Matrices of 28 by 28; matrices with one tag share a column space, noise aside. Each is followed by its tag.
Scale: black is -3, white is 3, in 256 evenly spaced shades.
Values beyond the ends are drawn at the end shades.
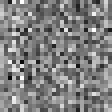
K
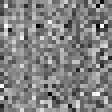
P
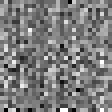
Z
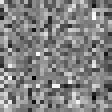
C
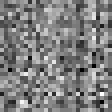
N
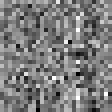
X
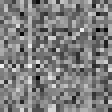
K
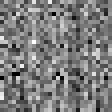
X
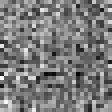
X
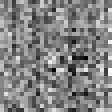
Z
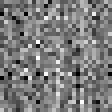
X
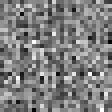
X
